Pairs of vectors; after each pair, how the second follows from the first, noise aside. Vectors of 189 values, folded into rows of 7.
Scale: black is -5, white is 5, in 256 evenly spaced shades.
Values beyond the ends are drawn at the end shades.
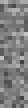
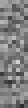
wrapped around, negated.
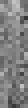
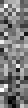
reversed, negated, scaled up.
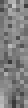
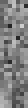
copied.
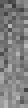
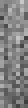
reversed.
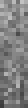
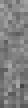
shrunk.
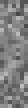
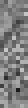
wrapped around, negated.
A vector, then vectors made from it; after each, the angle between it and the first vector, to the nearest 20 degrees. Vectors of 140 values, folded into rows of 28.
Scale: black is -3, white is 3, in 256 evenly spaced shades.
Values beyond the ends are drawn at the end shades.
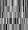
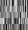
40 degrees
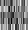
100 degrees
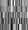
100 degrees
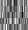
160 degrees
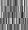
160 degrees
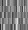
120 degrees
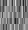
40 degrees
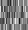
140 degrees
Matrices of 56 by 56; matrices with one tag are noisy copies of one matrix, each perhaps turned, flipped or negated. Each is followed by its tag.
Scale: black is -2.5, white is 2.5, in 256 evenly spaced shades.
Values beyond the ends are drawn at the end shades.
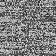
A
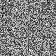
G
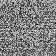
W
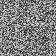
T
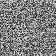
W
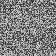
W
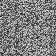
T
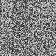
G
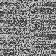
A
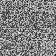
G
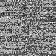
A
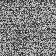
W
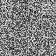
G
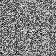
T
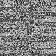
A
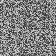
T
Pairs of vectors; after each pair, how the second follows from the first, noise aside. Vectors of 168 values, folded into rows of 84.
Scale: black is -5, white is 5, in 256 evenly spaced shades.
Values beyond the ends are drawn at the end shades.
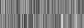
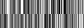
reversed, scaled up.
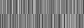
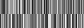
reversed, scaled up.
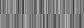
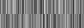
copied.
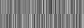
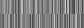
wrapped around.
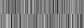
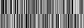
reversed, scaled up.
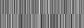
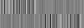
wrapped around, negated, partly zeroed.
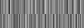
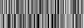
reversed, negated, scaled up.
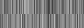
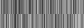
wrapped around.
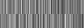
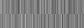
reversed, negated, shrunk.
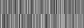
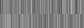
wrapped around, shrunk.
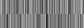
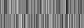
wrapped around.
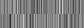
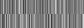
wrapped around, negated.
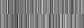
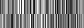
reversed, scaled up.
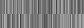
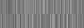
wrapped around, shrunk.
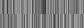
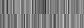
copied.
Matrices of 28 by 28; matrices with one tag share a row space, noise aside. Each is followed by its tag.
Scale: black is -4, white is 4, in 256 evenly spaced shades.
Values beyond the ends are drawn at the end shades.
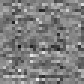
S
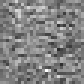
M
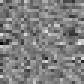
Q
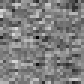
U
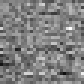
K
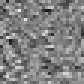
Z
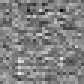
M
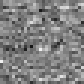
S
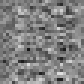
M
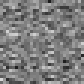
Z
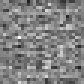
M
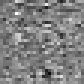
M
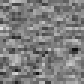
U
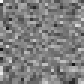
Q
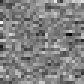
K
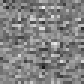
S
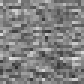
U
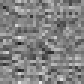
M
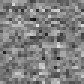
S
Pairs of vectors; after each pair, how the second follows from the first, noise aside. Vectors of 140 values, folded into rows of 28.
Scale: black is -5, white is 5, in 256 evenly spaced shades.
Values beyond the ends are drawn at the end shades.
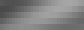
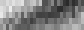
negated, scaled up.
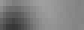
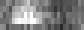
wrapped around, negated, scaled up.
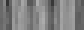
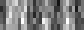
wrapped around, negated, scaled up.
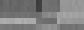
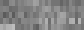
wrapped around, partly zeroed.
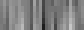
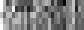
wrapped around, negated, scaled up.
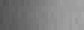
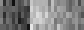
wrapped around, negated, scaled up.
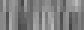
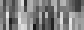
negated, scaled up.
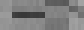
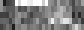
wrapped around, negated, scaled up.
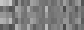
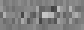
wrapped around, partly zeroed.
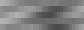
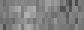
wrapped around, partly zeroed.
